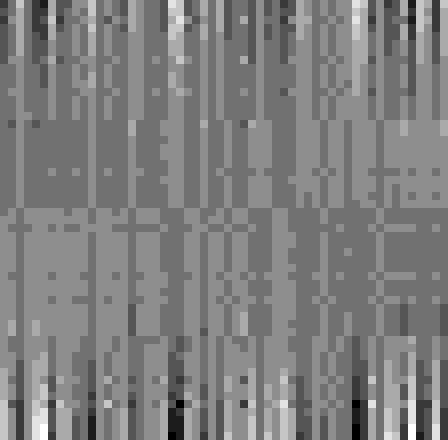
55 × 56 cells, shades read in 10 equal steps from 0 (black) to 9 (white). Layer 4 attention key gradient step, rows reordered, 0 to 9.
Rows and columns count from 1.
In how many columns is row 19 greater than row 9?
12
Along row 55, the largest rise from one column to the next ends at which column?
52
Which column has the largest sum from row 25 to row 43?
5
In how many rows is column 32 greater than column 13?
19
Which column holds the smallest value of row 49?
45
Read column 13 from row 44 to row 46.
5 5 5
